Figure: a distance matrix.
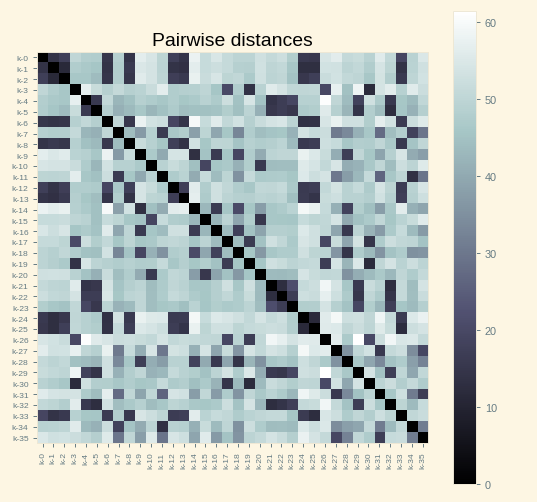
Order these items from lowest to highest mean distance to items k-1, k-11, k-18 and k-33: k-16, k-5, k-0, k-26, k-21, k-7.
k-0, k-7, k-16, k-5, k-21, k-26
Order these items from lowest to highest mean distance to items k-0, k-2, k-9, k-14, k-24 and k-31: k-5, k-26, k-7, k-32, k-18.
k-18, k-7, k-5, k-32, k-26
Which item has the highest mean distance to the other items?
k-26
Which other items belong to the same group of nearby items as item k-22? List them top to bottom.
k-4, k-5, k-21, k-23, k-29, k-32
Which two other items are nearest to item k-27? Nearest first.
k-31, k-35
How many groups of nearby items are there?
7
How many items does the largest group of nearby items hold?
10
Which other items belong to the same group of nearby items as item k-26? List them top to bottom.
k-3, k-17, k-19, k-30
